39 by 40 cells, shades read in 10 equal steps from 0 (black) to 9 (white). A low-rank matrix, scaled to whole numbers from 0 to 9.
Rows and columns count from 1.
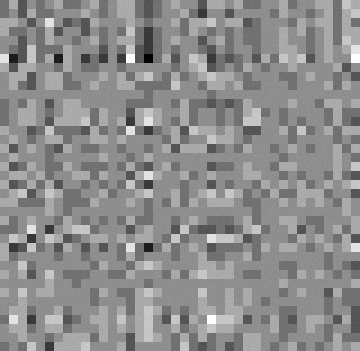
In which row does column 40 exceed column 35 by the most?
7
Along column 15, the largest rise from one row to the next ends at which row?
15
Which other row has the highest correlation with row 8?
17
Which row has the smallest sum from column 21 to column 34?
26
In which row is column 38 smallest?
36
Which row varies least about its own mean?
11
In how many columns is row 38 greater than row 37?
11
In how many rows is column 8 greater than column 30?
12
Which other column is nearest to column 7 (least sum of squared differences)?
14
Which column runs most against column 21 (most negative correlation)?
6
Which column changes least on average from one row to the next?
13
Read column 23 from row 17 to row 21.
6 5 5 5 5
